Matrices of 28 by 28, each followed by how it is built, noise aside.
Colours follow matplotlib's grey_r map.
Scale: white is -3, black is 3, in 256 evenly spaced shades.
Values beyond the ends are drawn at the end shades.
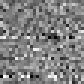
uneven rows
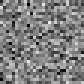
blocks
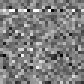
uneven rows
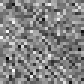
Toeplitz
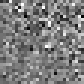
upper triangular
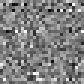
uneven rows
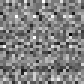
repeating columns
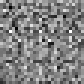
repeating columns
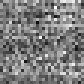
blocks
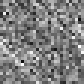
Toeplitz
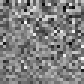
upper triangular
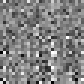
low rank
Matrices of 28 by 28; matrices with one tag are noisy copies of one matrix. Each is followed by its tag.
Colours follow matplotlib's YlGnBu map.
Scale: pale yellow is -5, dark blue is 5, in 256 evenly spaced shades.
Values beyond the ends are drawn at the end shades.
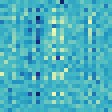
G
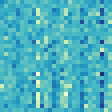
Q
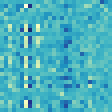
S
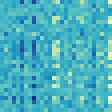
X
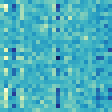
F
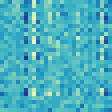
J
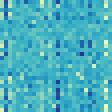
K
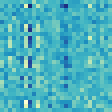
S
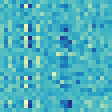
S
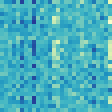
X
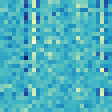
J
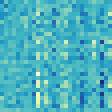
Q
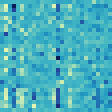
F
